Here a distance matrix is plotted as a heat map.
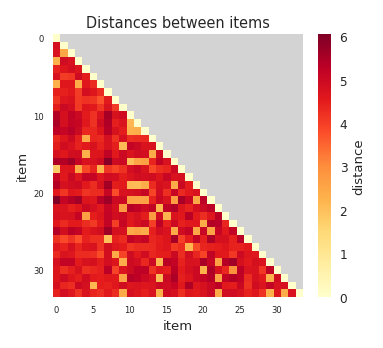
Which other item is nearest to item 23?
15
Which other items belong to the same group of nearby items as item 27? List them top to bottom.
18
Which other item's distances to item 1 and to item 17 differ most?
0
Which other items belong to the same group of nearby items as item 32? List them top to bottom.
5
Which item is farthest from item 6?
21
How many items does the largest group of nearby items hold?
7
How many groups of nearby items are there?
10
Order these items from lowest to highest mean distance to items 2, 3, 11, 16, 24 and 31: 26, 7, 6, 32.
6, 26, 32, 7
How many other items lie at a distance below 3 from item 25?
6
